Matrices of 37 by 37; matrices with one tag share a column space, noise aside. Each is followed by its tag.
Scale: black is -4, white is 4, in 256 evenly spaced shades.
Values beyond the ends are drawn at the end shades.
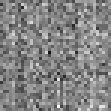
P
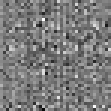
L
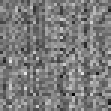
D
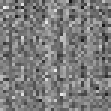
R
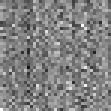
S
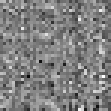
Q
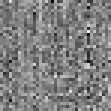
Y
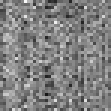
R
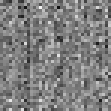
R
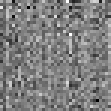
R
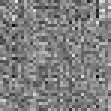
R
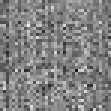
S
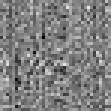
D
